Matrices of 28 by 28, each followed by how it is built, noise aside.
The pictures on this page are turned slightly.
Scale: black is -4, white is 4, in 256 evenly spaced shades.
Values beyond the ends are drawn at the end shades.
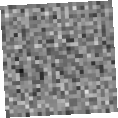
repeating columns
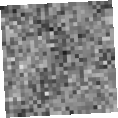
smooth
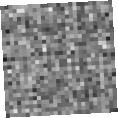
blocks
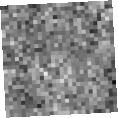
smooth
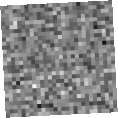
repeating columns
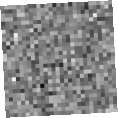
noise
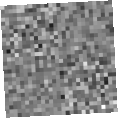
block diagonal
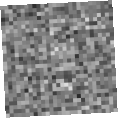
blocks
